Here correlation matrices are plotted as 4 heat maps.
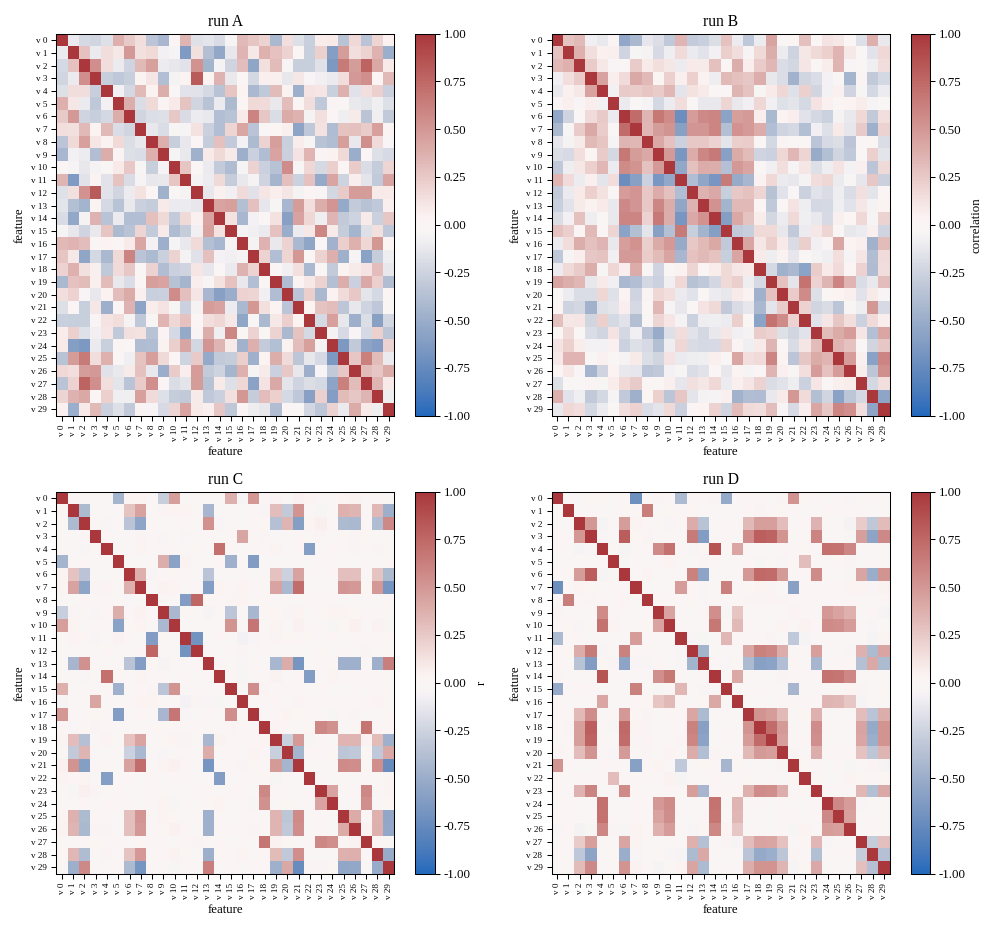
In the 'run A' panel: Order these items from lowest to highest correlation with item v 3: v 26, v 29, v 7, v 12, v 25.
v 7, v 25, v 29, v 26, v 12
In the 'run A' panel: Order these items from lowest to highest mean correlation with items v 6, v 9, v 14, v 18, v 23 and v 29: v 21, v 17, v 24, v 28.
v 28, v 24, v 17, v 21
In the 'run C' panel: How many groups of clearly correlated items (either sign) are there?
6
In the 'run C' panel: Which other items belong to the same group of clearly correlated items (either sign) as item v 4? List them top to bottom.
v 14, v 22
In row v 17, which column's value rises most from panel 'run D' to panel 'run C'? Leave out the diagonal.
v 10
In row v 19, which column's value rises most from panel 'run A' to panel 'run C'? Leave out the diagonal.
v 26
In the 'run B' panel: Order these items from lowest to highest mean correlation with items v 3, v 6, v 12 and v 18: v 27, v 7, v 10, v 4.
v 27, v 4, v 10, v 7
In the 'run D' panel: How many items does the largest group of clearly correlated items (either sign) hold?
13
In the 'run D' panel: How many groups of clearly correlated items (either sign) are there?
5
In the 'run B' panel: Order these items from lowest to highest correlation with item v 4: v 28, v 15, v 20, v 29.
v 28, v 29, v 15, v 20
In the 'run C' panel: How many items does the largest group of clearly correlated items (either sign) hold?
12
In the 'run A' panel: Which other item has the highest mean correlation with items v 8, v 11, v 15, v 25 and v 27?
v 2
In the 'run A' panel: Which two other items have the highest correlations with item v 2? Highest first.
v 27, v 25
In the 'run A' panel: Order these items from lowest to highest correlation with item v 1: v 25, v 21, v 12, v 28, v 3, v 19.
v 3, v 21, v 12, v 19, v 28, v 25
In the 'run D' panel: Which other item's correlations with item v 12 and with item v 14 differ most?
v 4
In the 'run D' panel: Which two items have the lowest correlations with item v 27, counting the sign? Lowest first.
v 13, v 28
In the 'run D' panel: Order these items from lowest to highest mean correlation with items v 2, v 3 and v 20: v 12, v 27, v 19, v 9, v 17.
v 9, v 27, v 17, v 12, v 19
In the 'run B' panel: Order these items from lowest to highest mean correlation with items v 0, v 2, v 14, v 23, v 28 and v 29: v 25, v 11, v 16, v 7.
v 11, v 7, v 16, v 25
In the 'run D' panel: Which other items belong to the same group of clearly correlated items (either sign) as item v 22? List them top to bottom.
v 5
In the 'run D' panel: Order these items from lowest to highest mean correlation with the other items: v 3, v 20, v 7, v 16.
v 7, v 16, v 20, v 3
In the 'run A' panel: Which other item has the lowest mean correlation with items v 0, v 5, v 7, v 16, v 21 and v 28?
v 22
